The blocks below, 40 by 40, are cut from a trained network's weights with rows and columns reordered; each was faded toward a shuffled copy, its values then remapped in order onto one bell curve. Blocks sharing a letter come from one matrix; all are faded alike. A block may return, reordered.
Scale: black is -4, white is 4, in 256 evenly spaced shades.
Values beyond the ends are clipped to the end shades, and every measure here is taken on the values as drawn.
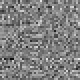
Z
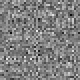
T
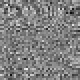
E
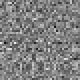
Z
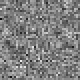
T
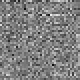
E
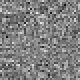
T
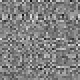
E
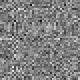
T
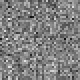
T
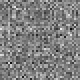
Z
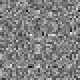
T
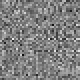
E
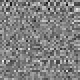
E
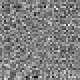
T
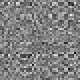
E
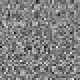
Z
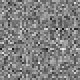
T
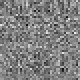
Z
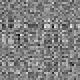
E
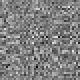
E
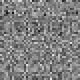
T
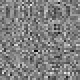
Z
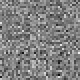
Z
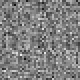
T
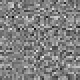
T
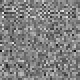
E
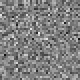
T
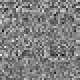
E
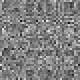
T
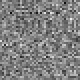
Z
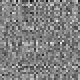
E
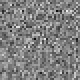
Z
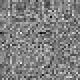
T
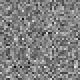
T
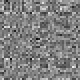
E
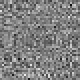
T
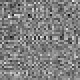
E
